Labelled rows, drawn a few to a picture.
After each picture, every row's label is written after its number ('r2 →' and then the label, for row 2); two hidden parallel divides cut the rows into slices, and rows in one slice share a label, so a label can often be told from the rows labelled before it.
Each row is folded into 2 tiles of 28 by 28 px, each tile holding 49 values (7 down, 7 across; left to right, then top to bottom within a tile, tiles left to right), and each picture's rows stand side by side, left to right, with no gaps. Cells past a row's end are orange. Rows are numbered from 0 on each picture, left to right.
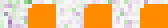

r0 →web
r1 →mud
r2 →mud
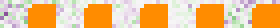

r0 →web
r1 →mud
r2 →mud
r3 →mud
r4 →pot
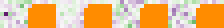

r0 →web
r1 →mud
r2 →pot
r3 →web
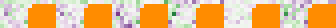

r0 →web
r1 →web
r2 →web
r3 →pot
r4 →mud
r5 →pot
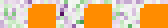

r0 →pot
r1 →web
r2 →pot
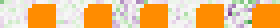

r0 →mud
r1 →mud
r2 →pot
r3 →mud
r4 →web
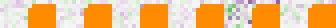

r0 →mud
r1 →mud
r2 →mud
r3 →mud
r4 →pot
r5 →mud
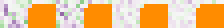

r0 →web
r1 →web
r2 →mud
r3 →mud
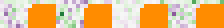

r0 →web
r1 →pot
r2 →mud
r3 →web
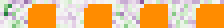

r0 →pot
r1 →mud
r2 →pot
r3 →pot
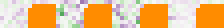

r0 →mud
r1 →pot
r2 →web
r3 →mud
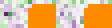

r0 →web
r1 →web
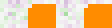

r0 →mud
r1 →mud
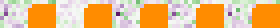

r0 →web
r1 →mud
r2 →web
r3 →web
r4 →web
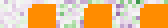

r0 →mud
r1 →pot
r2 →web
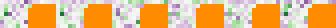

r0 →pot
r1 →pot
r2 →web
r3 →web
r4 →pot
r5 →pot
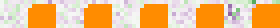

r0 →mud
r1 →mud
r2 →mud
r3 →mud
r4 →web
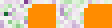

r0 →pot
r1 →web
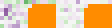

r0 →web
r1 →mud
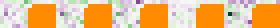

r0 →web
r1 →web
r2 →pot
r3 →mud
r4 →pot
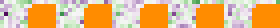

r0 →web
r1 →pot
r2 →pot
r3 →web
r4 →web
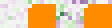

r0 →mud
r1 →pot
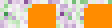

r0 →pot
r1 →web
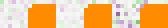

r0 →mud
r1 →mud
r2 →web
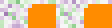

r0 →web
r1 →pot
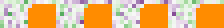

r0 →web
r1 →pot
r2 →pot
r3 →web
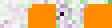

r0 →mud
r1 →web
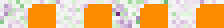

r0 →web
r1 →mud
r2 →web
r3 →mud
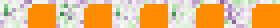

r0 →pot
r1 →pot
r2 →pot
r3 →pot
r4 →web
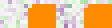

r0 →mud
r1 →web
